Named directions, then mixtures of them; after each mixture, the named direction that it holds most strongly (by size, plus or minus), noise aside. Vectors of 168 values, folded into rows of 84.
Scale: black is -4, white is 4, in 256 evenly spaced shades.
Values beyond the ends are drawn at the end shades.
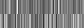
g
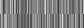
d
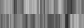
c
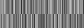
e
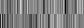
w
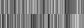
w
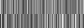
d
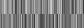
e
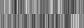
c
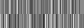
g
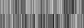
c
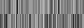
g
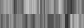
c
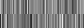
d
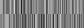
e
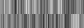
c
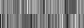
w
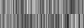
d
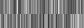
g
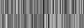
g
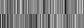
w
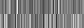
g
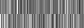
g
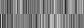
w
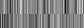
w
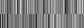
w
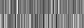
g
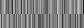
e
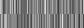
d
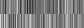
g
